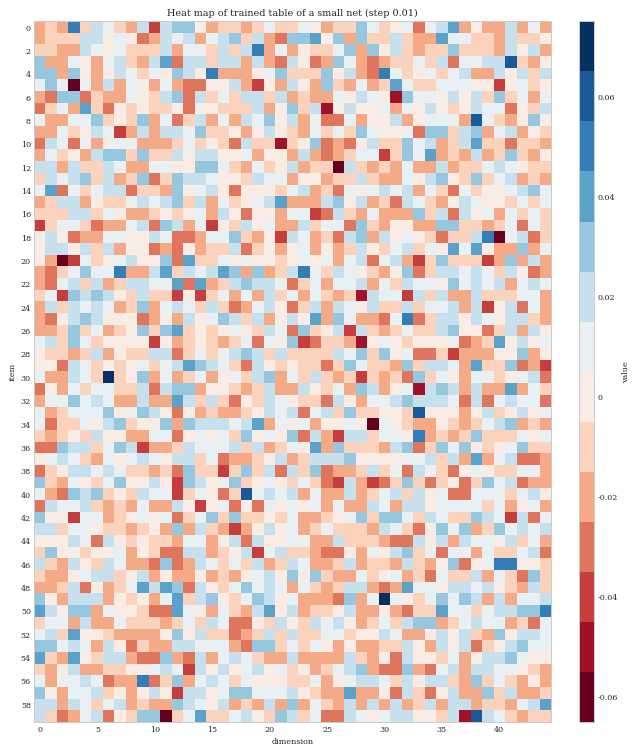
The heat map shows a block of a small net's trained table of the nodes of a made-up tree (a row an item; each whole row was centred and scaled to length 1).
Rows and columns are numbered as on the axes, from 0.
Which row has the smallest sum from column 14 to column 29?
27
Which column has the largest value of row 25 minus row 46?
24
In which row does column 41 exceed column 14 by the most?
31
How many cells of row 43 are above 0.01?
11
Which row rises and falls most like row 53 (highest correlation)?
50
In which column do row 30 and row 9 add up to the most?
6
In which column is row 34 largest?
19
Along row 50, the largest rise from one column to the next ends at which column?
12
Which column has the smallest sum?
25
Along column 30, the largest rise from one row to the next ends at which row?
49
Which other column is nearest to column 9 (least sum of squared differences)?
20
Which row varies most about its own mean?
59
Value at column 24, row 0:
0
